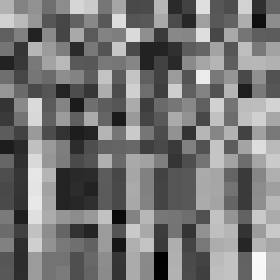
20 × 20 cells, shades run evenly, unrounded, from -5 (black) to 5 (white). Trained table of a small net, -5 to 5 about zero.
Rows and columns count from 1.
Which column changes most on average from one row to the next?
15
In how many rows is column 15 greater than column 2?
17
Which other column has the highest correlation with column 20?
16
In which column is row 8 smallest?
6
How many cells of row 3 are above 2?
2
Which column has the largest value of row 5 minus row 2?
19
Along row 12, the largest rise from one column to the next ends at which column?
3
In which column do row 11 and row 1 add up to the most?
18
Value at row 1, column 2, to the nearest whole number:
0
